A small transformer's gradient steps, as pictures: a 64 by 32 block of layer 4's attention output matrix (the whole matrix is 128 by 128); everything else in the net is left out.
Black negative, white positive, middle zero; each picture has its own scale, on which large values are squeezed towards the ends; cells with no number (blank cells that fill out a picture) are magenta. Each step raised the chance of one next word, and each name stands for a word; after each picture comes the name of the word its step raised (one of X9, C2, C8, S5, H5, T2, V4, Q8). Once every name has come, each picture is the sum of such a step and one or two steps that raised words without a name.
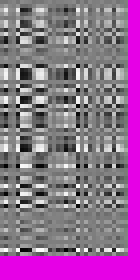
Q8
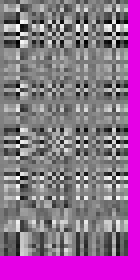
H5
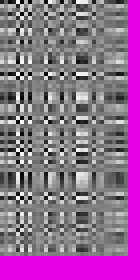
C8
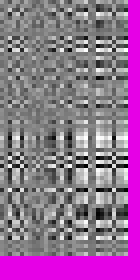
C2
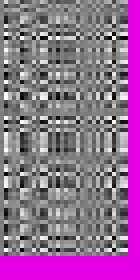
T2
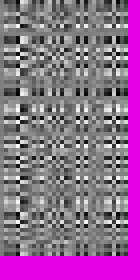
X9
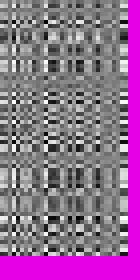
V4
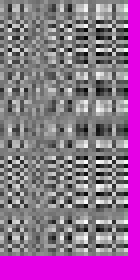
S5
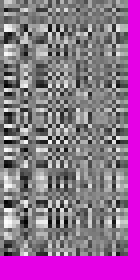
H5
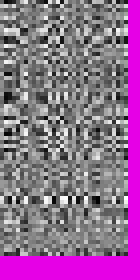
C8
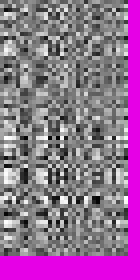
C2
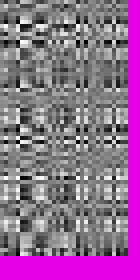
H5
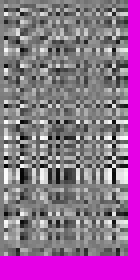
C2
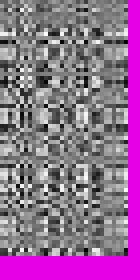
Q8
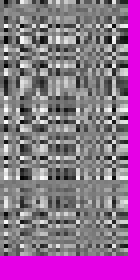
X9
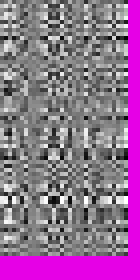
S5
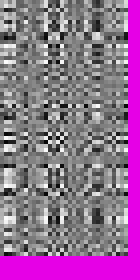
V4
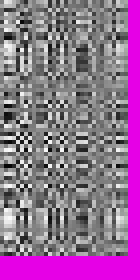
V4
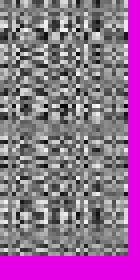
X9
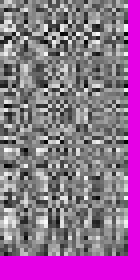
H5
